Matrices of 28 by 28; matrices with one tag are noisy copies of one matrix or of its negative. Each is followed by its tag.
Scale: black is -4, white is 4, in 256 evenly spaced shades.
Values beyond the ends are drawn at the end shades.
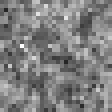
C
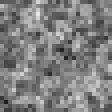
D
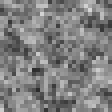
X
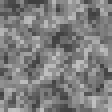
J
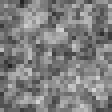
D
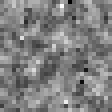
J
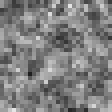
J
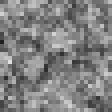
J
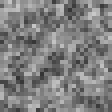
J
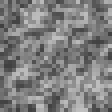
D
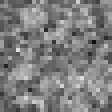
D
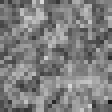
D
